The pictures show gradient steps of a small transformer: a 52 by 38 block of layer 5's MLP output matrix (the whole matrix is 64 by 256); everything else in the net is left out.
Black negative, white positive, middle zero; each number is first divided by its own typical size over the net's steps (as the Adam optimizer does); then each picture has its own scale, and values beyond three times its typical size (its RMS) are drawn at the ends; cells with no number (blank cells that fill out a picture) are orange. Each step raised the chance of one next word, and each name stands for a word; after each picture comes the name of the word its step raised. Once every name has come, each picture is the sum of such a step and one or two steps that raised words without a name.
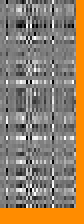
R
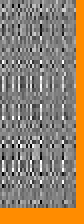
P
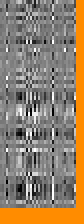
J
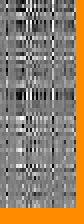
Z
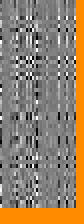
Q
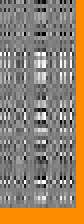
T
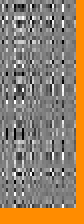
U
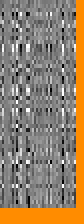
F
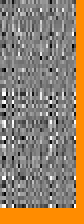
Z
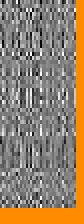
Z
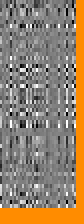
R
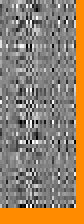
U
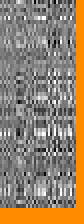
J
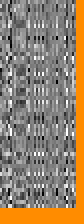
R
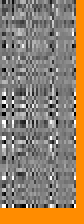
U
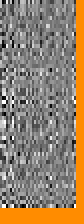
R
